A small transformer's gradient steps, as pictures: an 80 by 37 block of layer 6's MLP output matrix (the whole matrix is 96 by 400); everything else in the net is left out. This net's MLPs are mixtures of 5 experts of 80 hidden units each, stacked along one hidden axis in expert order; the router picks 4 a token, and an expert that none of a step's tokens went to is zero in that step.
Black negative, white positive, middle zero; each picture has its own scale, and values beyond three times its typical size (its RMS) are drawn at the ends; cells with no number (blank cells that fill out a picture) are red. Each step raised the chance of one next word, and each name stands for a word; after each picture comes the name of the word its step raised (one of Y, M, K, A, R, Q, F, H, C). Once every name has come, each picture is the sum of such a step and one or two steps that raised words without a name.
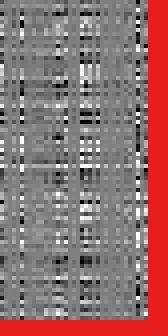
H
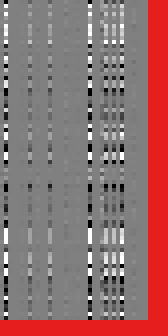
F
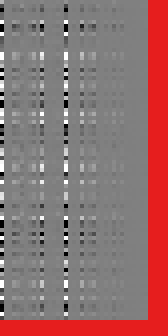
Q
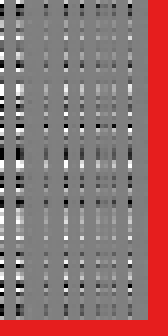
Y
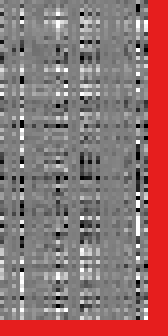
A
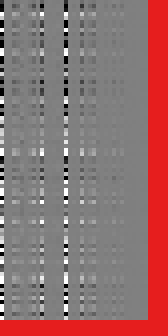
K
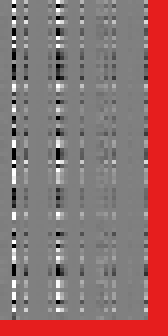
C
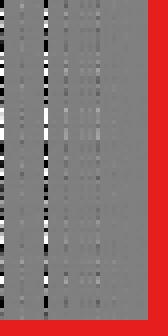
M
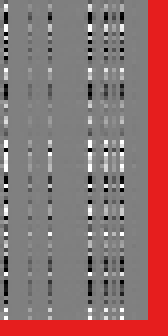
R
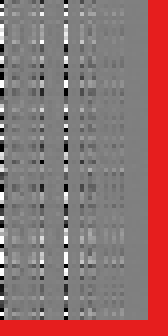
F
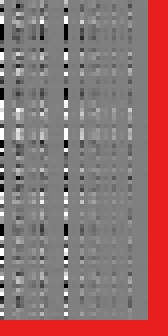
M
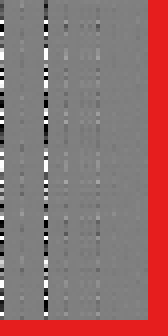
Q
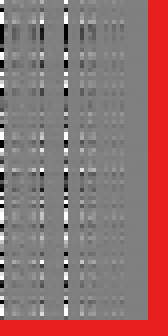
Q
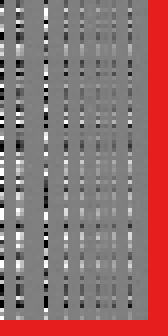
H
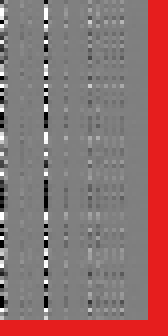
C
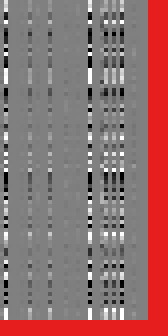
R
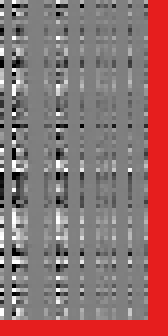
Y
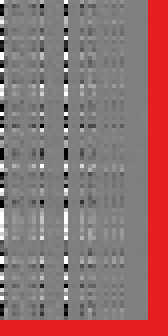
Y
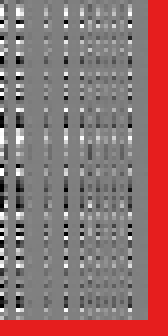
A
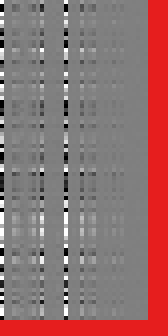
A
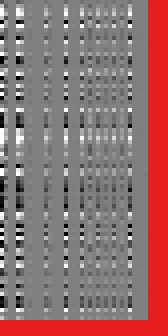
M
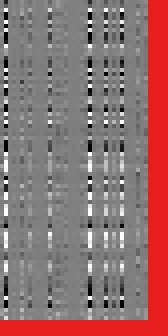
H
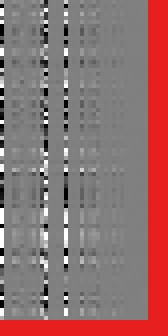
H
